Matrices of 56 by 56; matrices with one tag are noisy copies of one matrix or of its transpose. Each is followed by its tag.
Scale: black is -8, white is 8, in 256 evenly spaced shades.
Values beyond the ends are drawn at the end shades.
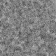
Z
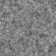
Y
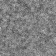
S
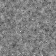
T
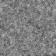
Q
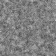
Z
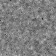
Z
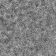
S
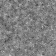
S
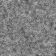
Q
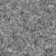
Y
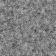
T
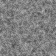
T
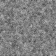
T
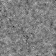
Q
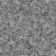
T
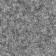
S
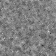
Z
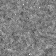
Y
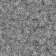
Z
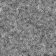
Q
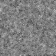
Q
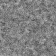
Z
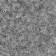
S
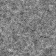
Y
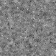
T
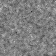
Q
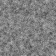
T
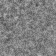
S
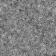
Q
